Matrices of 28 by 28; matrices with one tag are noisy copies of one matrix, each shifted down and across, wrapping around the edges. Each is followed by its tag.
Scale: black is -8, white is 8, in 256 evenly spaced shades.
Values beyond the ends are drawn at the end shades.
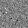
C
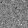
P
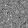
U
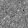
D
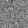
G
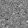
D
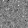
G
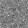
G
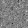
U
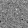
C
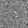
C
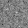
U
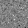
C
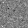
C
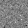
C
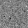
C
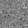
P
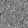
U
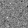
U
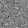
U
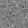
P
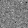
G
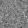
P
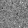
P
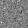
U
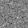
D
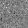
P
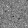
C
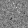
P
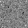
P
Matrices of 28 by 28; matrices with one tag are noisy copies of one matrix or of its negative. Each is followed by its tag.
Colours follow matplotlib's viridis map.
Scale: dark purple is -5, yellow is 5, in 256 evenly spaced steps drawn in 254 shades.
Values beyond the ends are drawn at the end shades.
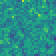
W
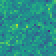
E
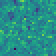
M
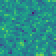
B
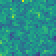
W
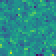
B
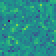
E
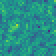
E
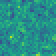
W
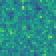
M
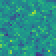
B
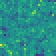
B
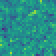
B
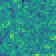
W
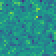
M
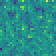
M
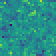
B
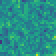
W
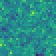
B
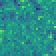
M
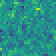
M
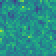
M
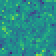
B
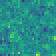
W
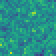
B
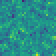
W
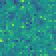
M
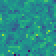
E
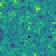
M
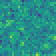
W
